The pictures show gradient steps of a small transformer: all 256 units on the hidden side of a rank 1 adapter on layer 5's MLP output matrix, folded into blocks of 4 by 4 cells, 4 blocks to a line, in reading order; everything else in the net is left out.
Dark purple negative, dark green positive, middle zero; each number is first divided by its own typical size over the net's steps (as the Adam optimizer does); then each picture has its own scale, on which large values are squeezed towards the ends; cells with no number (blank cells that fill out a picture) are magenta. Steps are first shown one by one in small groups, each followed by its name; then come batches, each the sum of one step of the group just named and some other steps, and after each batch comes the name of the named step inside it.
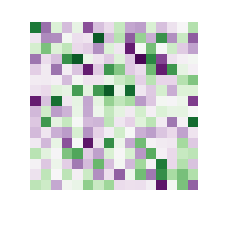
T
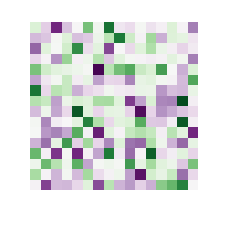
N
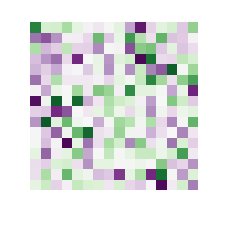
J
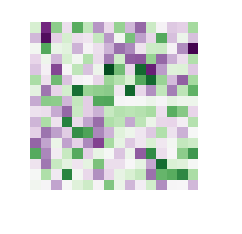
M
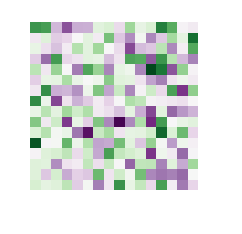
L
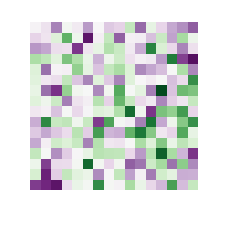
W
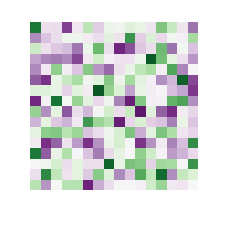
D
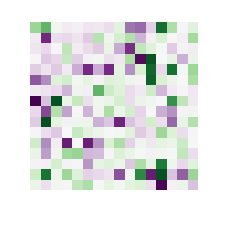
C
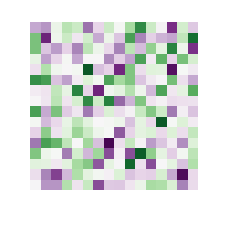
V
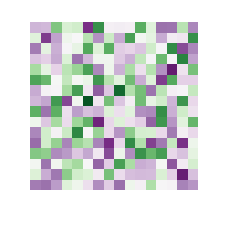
V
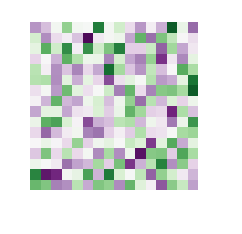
T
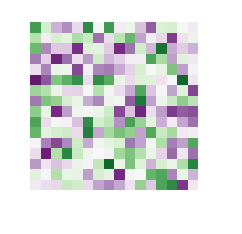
D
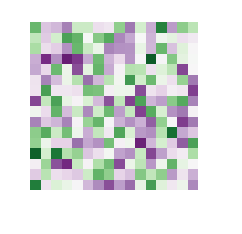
D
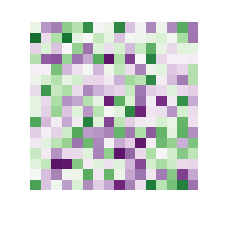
N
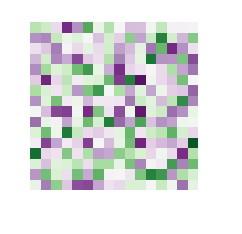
D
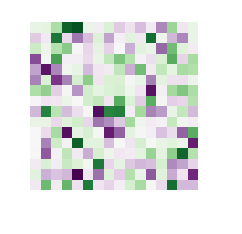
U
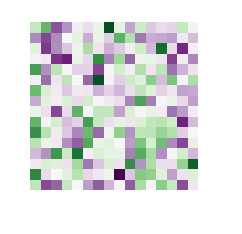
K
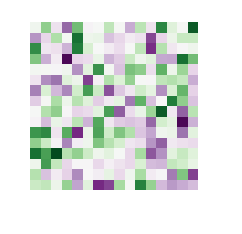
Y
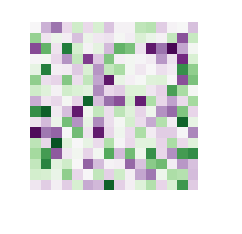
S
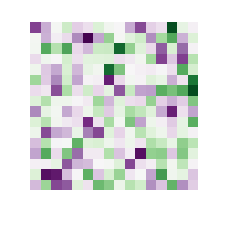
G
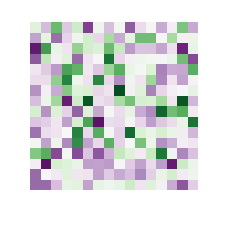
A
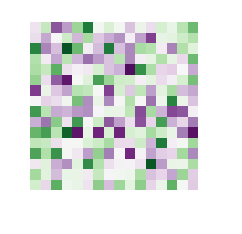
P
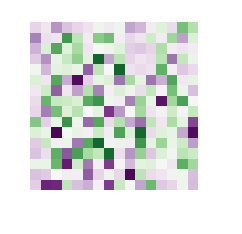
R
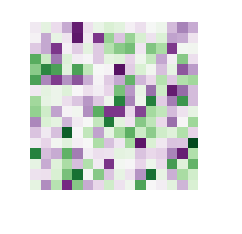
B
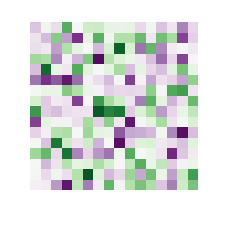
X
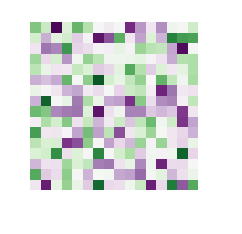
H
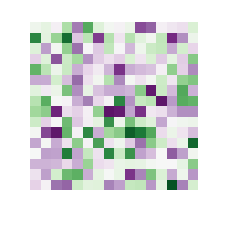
B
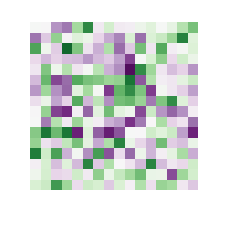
P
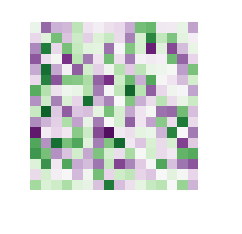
S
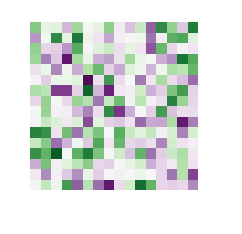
Y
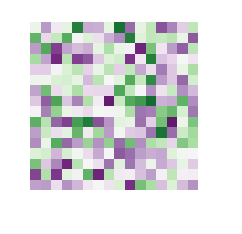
A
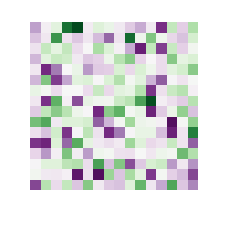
U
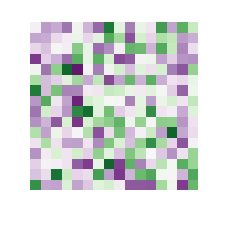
K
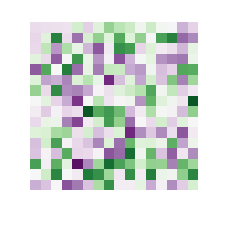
X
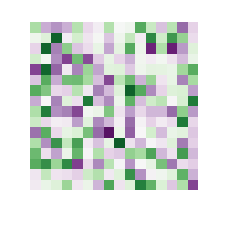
S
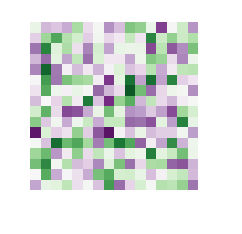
S
